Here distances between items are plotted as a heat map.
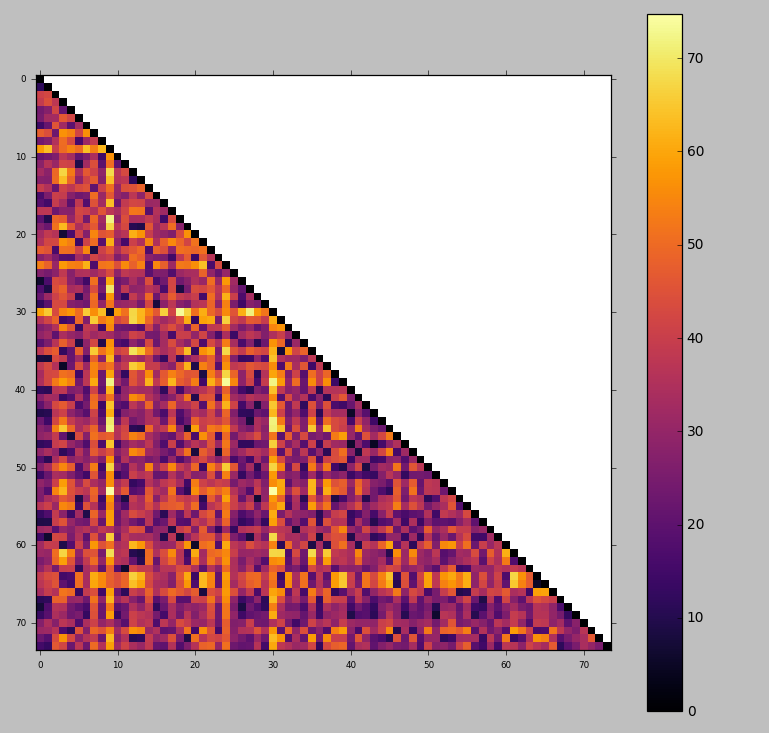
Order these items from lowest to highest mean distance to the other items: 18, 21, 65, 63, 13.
63, 18, 13, 21, 65
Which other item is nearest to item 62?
13
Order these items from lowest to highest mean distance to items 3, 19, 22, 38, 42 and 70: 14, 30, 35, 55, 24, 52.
55, 52, 14, 35, 24, 30
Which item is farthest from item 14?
39
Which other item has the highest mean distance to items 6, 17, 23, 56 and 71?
30
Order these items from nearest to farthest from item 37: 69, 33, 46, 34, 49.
46, 69, 33, 49, 34
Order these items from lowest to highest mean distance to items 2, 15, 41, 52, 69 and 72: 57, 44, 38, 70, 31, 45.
57, 70, 44, 45, 38, 31
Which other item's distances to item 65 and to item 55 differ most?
64
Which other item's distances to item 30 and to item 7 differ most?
9
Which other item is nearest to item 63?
11
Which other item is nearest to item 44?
27
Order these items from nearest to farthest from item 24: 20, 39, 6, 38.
20, 6, 38, 39
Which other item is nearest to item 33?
58
